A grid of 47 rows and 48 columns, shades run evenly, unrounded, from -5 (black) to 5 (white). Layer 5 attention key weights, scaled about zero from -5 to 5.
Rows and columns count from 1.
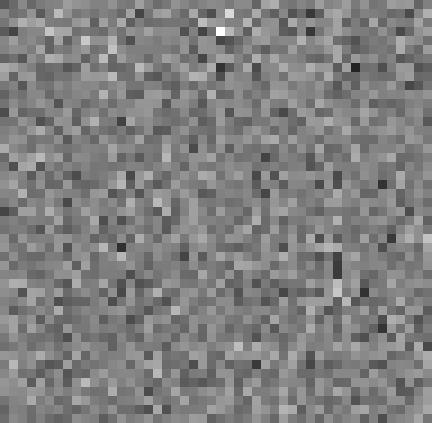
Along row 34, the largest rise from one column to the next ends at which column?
39
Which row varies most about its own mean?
4
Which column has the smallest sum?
8
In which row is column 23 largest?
3
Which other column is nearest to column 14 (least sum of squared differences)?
27
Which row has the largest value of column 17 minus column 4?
20
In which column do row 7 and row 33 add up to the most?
38
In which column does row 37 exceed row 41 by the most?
35
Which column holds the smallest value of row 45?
40
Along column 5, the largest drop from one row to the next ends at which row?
19
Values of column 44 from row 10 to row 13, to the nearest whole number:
1 0 -1 0
